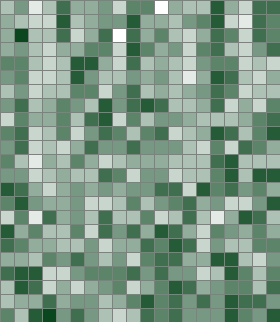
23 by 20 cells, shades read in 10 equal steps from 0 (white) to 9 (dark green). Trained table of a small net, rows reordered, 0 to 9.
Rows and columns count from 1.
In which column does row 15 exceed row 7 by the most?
20
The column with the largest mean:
16
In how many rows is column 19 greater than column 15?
12
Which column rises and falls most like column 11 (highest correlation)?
4
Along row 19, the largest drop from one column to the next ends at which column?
18
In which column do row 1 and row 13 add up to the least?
3
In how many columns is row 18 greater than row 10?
8
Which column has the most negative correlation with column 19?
6
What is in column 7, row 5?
8
